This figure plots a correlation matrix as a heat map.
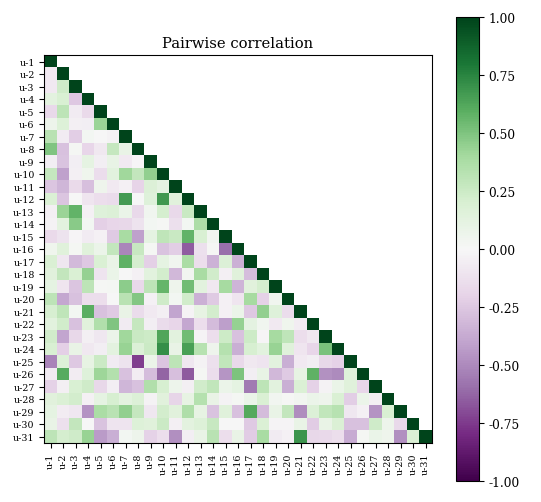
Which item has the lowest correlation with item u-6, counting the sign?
u-31
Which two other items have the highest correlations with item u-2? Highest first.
u-26, u-13
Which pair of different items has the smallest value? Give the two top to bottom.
u-8, u-25
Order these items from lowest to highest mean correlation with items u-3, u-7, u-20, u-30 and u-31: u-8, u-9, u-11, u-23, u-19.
u-11, u-9, u-19, u-23, u-8
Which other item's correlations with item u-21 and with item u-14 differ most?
u-4
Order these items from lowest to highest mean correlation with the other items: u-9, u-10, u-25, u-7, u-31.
u-25, u-31, u-9, u-7, u-10
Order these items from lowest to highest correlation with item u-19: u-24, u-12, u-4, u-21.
u-21, u-4, u-24, u-12
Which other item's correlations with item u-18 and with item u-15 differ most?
u-16
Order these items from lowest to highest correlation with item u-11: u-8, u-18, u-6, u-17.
u-18, u-8, u-6, u-17
